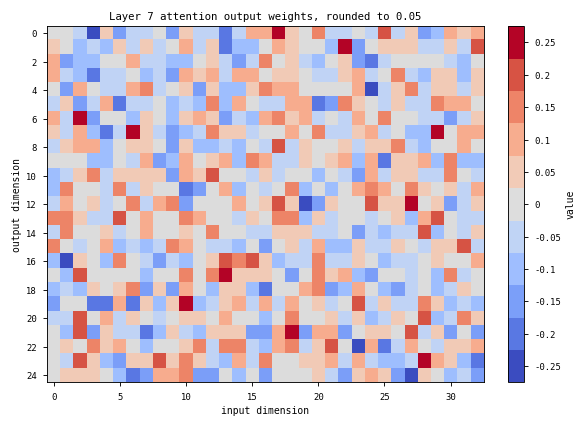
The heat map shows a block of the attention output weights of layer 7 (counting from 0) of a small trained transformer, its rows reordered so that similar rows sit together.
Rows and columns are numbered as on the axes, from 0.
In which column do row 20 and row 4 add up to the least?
24
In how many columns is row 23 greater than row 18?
17
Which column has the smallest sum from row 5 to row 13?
9
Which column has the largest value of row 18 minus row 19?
6
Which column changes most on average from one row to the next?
16
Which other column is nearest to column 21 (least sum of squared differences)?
11
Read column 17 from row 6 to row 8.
0.15 0 0.2
